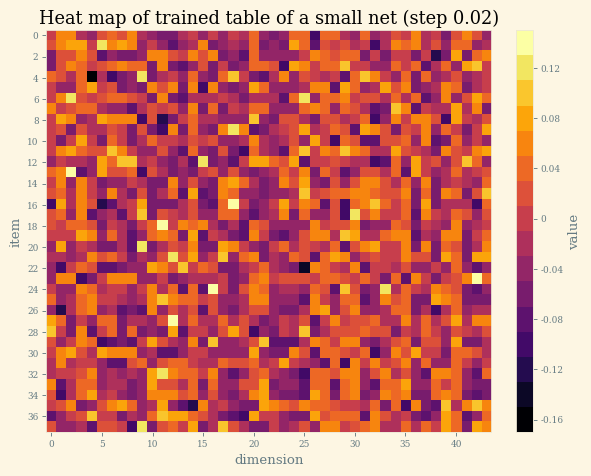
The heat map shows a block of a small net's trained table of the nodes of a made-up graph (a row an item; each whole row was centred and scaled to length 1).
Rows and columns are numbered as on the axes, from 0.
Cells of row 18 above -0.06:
38
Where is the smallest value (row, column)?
4, 4
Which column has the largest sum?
40
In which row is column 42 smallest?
16
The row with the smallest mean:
26
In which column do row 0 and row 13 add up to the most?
2
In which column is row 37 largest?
9
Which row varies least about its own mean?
0
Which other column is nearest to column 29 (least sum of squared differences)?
27
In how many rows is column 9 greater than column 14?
10
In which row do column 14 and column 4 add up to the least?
35
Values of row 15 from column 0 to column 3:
0.02 0.04 -0.02 0.06
